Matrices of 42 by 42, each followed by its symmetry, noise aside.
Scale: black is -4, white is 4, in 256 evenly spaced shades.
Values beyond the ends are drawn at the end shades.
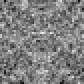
mirrored left to right.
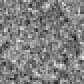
antisymmetric.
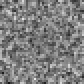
same after a half turn.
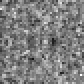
mirrored top to bottom.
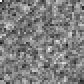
symmetric.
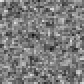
same after a half turn.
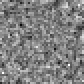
symmetric across the other diagonal.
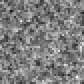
symmetric.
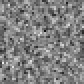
same after a half turn.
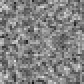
mirrored top to bottom.
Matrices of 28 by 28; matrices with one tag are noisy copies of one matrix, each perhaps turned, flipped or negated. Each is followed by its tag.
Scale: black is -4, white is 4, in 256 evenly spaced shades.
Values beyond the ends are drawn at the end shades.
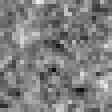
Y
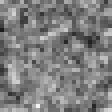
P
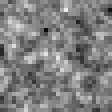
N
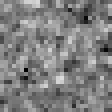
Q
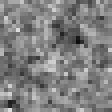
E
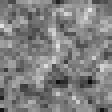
N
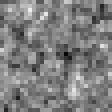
Y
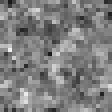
N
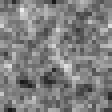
N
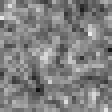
Y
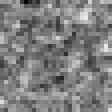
Q
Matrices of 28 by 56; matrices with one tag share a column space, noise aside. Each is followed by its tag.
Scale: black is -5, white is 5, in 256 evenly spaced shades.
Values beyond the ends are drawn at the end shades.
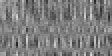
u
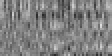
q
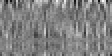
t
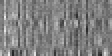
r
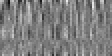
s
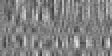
u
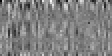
t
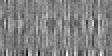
r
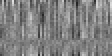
s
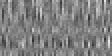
u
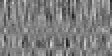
u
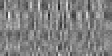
q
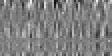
t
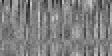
s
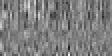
q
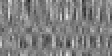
u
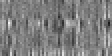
r
